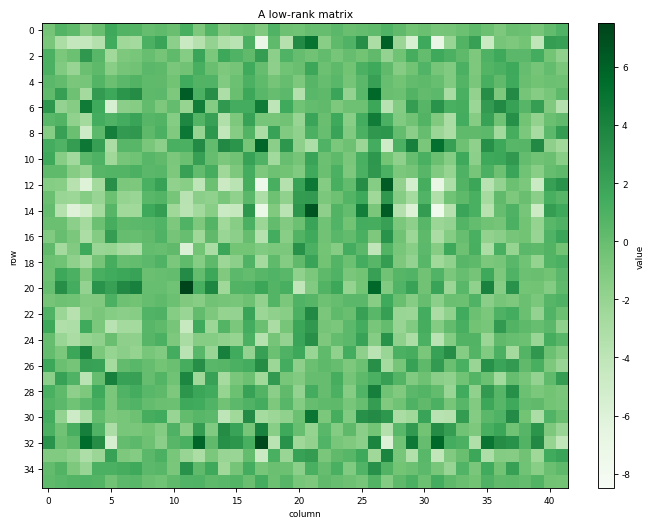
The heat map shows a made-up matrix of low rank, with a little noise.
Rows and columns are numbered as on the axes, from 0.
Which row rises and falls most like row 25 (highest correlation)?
31
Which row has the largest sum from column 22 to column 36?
32
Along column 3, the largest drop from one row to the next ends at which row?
33
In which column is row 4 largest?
26
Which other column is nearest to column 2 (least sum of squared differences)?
28
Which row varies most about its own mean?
14
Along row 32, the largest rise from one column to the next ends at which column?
35
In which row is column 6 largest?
20
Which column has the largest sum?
21
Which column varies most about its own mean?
17
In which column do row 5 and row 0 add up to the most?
11
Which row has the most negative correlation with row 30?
25
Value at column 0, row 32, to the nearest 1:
3
